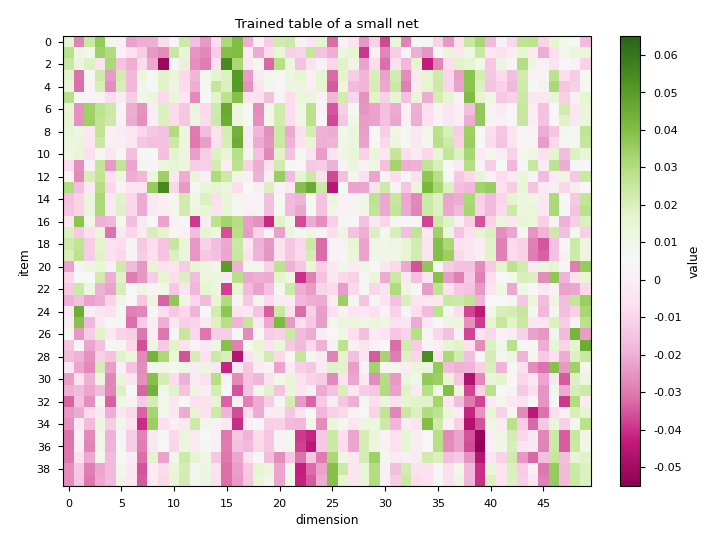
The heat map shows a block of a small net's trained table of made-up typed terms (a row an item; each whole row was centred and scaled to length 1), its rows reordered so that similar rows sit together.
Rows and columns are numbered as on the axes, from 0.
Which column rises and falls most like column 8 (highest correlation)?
30
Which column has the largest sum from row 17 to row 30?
35
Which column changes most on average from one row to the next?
15
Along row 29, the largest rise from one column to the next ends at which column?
46
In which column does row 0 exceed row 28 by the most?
16
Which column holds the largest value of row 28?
34
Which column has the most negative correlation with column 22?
25
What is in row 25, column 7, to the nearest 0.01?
-0.01
